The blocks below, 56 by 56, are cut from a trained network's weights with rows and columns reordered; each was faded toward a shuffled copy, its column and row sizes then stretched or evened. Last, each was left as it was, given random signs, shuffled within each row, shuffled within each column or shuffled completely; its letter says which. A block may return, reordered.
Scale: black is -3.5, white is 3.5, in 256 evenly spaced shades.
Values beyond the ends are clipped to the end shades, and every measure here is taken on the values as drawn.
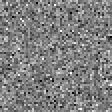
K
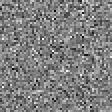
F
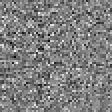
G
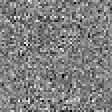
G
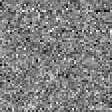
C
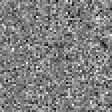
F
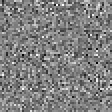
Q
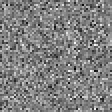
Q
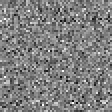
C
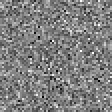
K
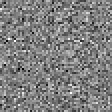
G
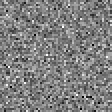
K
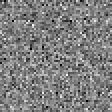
Q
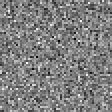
K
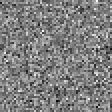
F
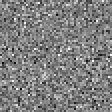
C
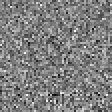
C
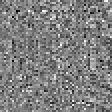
G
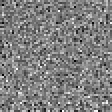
C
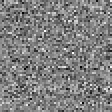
C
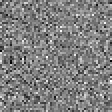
G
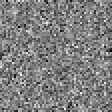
C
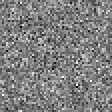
F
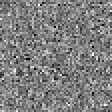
Q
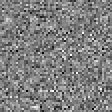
G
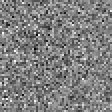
F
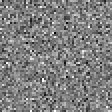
Q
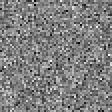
K
